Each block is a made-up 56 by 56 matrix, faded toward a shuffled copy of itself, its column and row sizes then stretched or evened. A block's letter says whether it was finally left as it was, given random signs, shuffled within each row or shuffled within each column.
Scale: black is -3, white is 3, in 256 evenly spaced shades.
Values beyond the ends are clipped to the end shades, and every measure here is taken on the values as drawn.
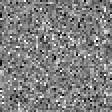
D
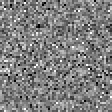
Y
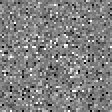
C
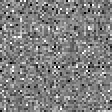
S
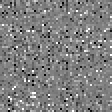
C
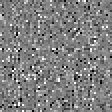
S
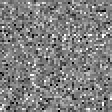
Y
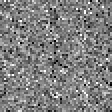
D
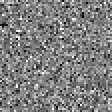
D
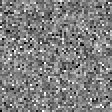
Y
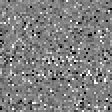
Y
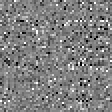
S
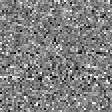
Y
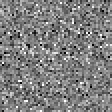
Y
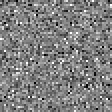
Y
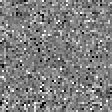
C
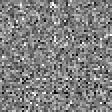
C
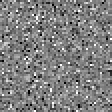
D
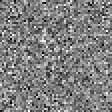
D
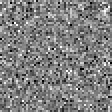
S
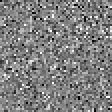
Y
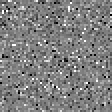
Y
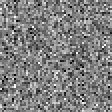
D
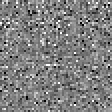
S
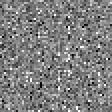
D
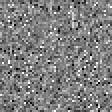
D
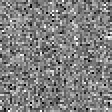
D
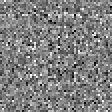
S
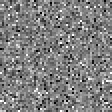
D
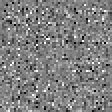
C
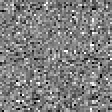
S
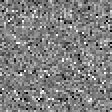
Y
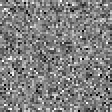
Y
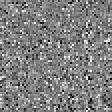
S
